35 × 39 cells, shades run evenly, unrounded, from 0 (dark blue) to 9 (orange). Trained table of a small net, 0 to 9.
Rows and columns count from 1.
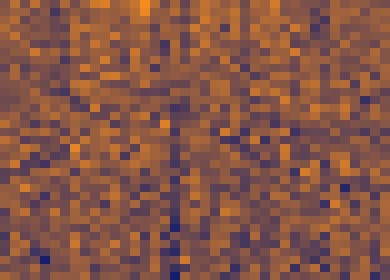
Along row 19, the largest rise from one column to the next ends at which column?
8
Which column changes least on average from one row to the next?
22
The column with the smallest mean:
18
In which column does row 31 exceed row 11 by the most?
12
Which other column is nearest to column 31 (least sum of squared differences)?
38
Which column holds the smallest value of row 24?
35
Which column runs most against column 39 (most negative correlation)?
4
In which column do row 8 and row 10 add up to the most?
11
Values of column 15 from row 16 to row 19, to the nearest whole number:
4 5 5 7
